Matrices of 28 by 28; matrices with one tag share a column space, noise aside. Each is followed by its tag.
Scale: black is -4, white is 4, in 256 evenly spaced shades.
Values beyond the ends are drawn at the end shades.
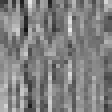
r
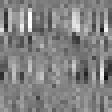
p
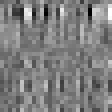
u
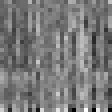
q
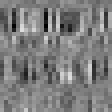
p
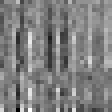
q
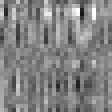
u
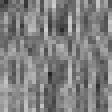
r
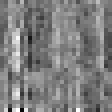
q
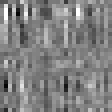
u
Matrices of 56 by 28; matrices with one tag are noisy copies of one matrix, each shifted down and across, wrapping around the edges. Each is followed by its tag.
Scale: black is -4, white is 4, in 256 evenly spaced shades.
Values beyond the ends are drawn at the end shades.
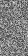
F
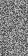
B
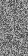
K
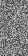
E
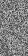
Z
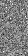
K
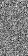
K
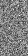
K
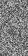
B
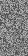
Z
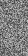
Z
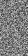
K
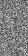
K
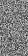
Z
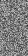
K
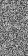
K
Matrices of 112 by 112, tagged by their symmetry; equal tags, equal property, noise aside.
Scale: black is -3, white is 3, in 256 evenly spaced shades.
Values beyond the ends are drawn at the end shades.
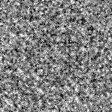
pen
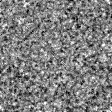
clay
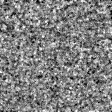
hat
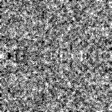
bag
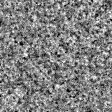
pen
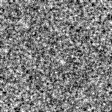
clay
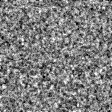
hat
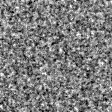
hat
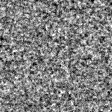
hat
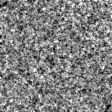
pen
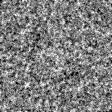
pen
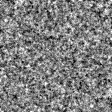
pen
